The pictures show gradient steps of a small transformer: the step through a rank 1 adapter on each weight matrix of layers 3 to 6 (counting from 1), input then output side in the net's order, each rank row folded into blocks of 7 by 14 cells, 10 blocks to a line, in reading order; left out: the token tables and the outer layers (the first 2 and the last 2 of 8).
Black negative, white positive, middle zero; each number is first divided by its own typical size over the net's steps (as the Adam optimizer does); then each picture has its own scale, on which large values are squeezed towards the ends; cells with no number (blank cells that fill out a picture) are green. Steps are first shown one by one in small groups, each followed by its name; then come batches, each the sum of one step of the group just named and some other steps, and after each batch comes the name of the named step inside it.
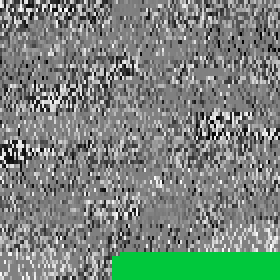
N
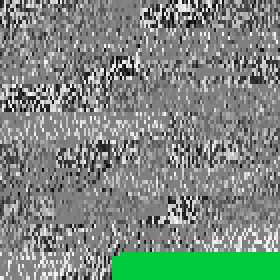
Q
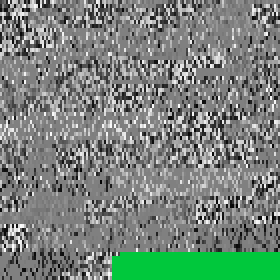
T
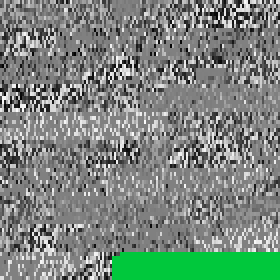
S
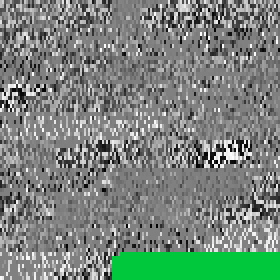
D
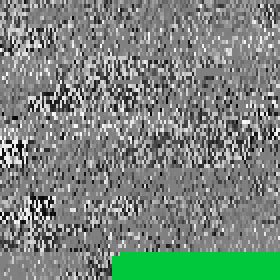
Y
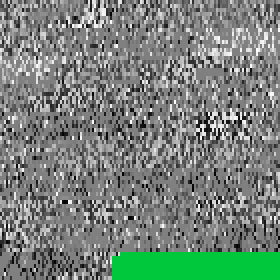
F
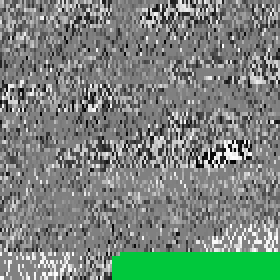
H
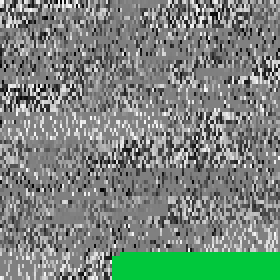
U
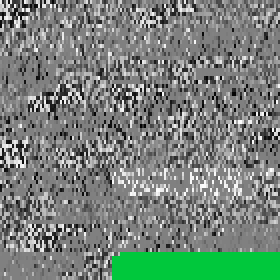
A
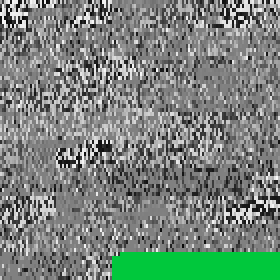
T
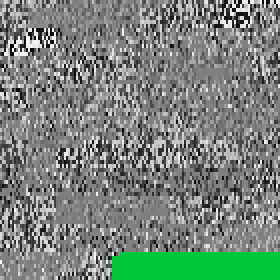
S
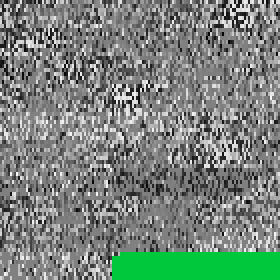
F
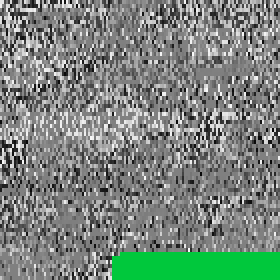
U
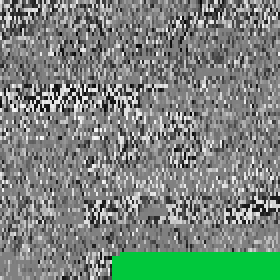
S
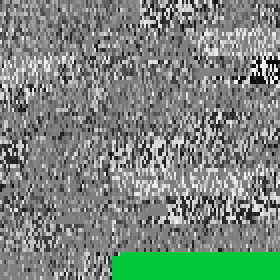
Q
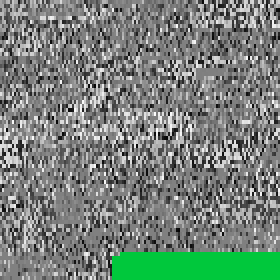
Y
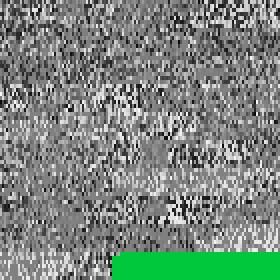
A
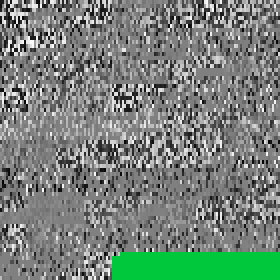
T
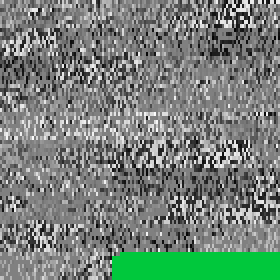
U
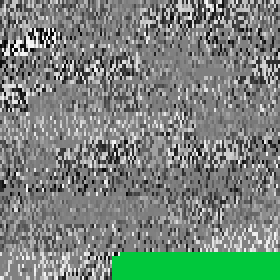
Q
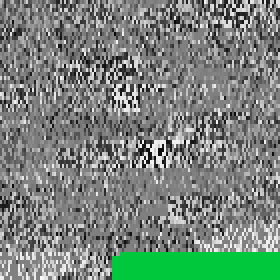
N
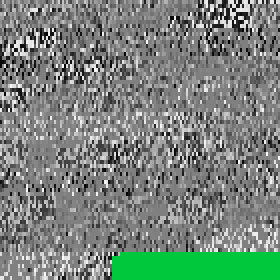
U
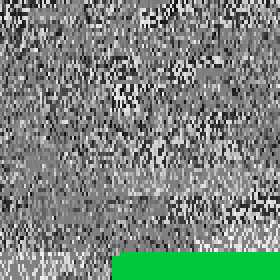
A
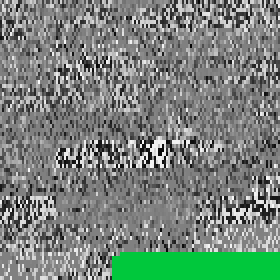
A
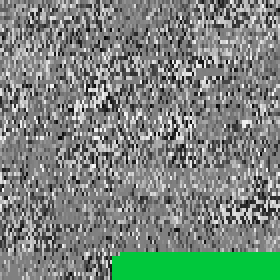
Y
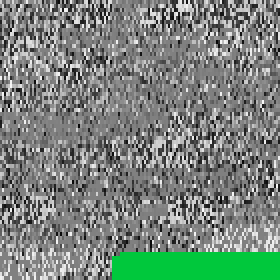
N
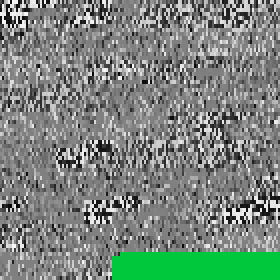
T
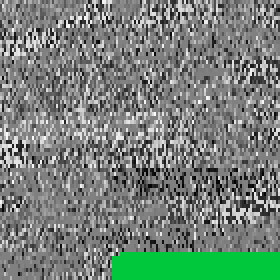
A
